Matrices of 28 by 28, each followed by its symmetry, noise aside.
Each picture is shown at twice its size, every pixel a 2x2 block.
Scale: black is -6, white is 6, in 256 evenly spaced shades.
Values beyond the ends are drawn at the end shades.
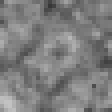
symmetric across the other diagonal.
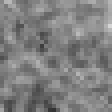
no symmetry.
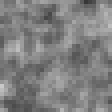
antisymmetric.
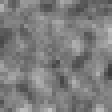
no symmetry.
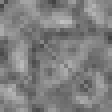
symmetric.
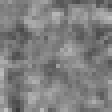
antisymmetric.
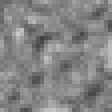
symmetric.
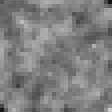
symmetric.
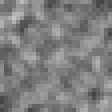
symmetric.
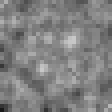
symmetric across the other diagonal.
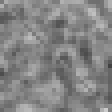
no symmetry.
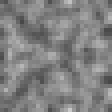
mirrored top to bottom.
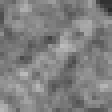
symmetric across the other diagonal.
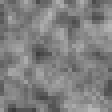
no symmetry.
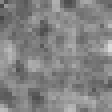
no symmetry.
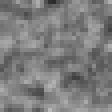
no symmetry.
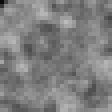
symmetric.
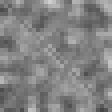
symmetric across the other diagonal.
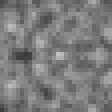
mirrored top to bottom.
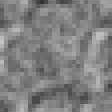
antisymmetric.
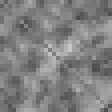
symmetric.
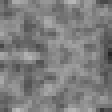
mirrored top to bottom.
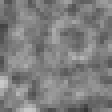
symmetric across the other diagonal.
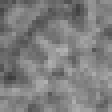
symmetric.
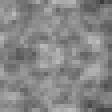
mirrored top to bottom.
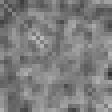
symmetric.
